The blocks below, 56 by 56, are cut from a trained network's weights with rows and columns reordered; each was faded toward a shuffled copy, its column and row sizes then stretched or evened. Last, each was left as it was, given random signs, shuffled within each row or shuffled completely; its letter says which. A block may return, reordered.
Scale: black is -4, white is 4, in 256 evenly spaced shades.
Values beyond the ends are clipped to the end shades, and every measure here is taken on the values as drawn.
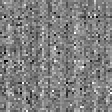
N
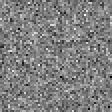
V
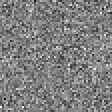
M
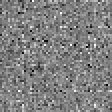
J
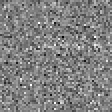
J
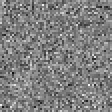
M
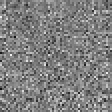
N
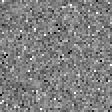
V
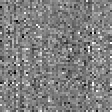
N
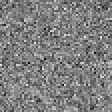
M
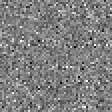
M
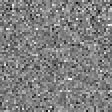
M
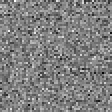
M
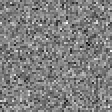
M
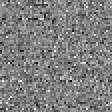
M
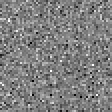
V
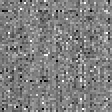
N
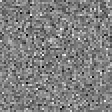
V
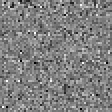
J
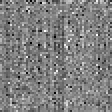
N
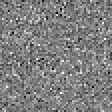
V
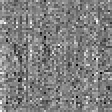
N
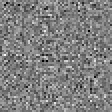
N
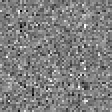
J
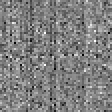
N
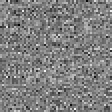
N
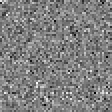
M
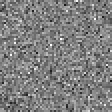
V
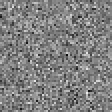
J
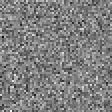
V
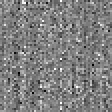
N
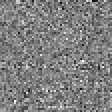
J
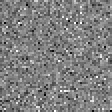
V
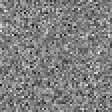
M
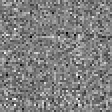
J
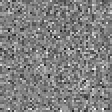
J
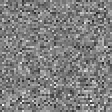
N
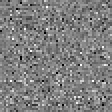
J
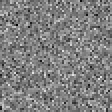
V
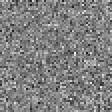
J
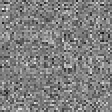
N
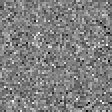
M
